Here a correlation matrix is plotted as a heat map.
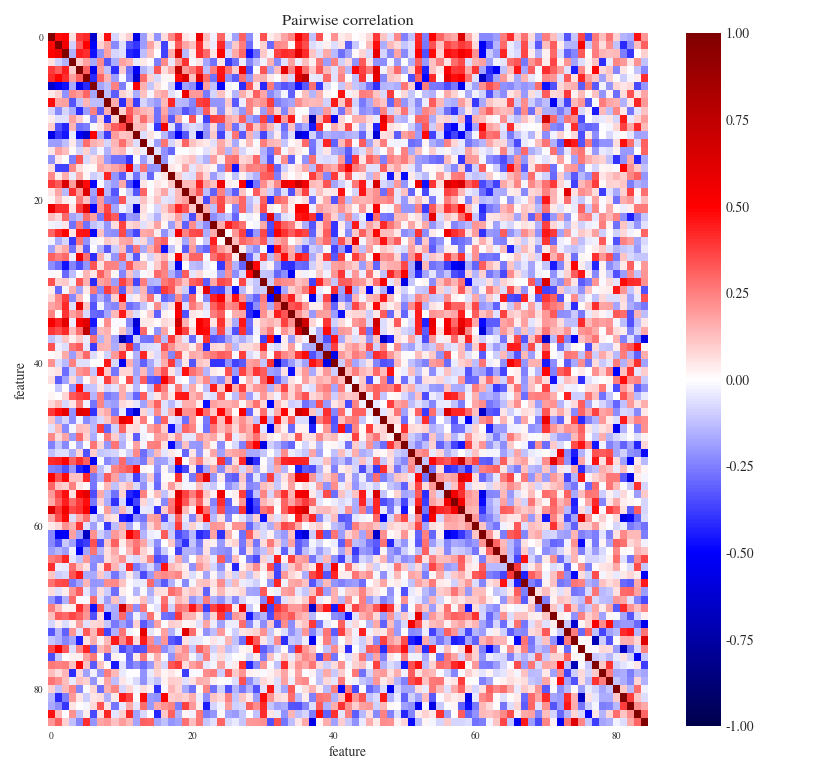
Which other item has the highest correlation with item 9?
74
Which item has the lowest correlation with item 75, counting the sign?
81
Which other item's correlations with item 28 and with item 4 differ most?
18
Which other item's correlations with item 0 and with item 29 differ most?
58
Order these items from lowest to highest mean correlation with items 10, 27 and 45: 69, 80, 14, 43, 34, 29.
80, 69, 29, 14, 34, 43
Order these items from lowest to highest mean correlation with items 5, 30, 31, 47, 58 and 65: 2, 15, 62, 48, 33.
15, 48, 62, 33, 2
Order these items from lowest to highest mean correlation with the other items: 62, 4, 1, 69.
62, 69, 1, 4
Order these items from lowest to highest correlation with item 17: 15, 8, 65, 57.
15, 65, 57, 8
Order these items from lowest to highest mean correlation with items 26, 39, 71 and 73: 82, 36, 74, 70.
82, 74, 36, 70
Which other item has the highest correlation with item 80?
31
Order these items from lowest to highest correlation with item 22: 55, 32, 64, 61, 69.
61, 32, 55, 64, 69
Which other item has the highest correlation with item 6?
12
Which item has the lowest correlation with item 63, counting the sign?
4
